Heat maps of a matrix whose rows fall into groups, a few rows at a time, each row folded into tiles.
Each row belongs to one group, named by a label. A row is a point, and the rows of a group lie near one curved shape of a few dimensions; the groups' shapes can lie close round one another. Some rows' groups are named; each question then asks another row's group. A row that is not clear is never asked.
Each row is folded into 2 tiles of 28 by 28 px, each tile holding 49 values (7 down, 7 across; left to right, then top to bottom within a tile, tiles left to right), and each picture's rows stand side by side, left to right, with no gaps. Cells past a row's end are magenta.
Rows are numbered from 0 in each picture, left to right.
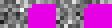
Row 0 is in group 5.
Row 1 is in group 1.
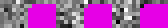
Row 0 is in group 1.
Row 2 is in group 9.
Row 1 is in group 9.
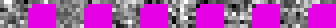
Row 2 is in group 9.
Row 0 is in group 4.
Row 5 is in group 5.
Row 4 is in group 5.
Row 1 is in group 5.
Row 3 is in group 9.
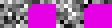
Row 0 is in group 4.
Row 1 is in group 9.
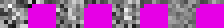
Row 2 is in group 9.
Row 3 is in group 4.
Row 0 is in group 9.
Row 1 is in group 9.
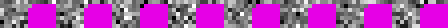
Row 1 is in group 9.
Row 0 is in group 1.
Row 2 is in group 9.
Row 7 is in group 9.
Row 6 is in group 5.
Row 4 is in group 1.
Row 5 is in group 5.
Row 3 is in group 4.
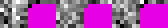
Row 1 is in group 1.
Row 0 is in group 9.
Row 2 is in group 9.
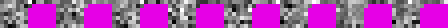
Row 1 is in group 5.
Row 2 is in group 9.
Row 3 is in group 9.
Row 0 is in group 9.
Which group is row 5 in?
5
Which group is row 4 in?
5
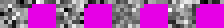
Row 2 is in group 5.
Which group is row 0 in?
9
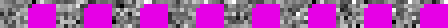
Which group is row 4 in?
4
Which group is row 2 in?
5
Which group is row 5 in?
5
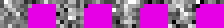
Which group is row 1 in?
9
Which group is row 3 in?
9
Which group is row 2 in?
9
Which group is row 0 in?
1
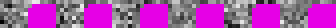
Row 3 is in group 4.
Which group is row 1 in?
4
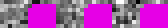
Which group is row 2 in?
4
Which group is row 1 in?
5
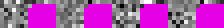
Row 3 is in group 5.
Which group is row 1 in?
5
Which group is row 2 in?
5
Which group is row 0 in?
1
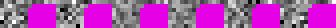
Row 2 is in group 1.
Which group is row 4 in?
1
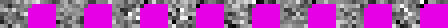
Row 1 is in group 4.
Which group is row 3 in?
9
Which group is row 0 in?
5
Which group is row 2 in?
5
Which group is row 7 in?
9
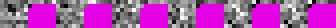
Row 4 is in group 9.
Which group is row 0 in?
5
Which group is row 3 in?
9
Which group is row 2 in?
5
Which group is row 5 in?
9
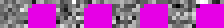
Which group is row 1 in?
1
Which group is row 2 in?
4
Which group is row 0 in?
5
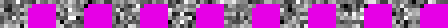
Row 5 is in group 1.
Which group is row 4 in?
4
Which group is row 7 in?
9
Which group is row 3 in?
1
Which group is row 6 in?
5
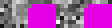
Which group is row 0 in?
9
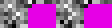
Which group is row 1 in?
9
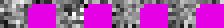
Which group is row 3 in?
9
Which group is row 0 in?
9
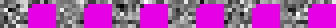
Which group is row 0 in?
4
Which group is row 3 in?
1
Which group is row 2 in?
5
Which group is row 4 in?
5
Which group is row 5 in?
5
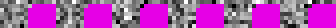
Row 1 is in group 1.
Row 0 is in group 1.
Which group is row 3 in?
1
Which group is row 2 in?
9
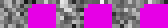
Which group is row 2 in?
5
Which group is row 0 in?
1
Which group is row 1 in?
4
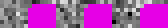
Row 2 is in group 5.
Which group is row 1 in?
1
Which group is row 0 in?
1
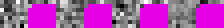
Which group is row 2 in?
5
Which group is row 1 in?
4
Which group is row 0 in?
1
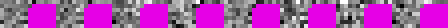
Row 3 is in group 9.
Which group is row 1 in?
5
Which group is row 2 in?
5
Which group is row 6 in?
4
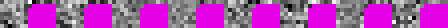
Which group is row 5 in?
5
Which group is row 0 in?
9
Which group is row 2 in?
4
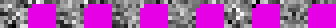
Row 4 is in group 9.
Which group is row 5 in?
4
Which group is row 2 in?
9
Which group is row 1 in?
9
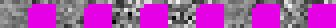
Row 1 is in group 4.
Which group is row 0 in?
4
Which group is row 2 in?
5
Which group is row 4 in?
4
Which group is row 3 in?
4
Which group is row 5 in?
1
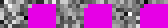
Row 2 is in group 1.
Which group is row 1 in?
4
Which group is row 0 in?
1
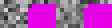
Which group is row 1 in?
1
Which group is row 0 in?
4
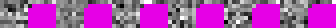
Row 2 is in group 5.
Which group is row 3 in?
9
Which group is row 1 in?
1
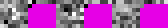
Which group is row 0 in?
9
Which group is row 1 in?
5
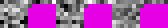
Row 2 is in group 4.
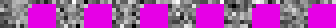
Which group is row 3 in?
4
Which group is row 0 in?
9
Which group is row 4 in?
5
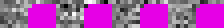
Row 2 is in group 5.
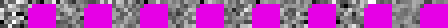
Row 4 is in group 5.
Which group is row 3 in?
5
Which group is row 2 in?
1
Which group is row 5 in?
1
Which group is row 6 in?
5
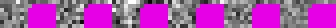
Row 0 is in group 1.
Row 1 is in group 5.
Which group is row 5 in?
4
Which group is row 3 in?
1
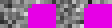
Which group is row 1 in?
5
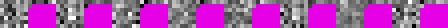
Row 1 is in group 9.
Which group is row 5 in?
9
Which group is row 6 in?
4
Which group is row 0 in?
1
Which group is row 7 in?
1
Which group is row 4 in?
5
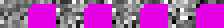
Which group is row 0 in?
4
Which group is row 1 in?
1
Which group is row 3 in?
9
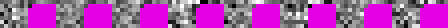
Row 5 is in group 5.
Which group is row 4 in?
5
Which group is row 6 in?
5
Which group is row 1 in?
4
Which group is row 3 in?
9
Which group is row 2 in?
4
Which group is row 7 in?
9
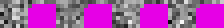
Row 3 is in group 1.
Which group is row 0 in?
9
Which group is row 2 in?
9
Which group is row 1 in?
4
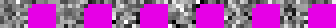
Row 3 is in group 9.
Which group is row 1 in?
4
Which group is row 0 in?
1
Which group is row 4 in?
1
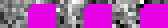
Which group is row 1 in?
9
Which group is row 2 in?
9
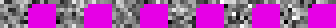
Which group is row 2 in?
1
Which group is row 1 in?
5
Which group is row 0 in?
4
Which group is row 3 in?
4
